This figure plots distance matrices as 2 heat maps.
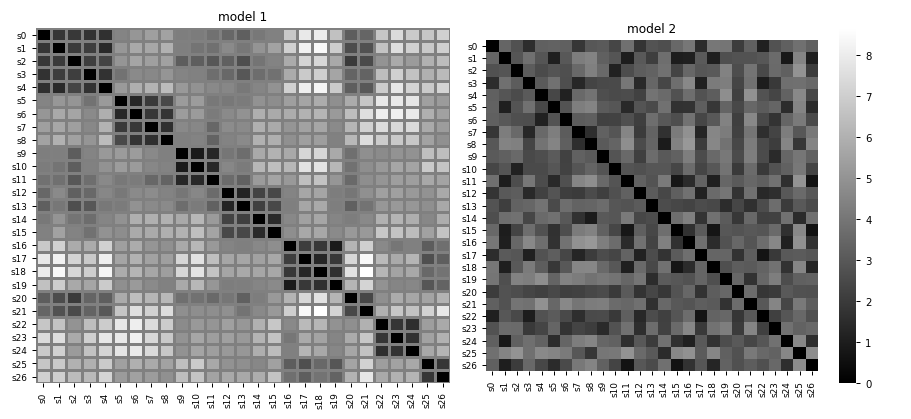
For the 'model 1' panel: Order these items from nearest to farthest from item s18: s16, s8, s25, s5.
s16, s25, s8, s5
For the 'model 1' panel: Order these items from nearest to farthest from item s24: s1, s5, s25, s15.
s25, s15, s1, s5
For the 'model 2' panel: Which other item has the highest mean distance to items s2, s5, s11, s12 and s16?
s25
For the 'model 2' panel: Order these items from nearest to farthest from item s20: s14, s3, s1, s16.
s14, s3, s1, s16
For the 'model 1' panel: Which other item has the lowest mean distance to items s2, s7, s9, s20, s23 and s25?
s11
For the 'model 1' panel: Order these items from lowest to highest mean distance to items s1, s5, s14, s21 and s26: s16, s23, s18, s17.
s16, s17, s18, s23
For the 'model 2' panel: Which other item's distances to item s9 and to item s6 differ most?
s4
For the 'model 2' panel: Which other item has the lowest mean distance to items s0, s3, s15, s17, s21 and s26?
s22
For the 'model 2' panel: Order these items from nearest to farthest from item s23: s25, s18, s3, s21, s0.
s3, s0, s25, s18, s21
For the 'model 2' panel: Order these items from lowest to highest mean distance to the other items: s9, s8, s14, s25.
s14, s9, s8, s25
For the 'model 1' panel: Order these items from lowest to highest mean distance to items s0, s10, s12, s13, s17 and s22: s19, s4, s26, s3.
s3, s19, s4, s26
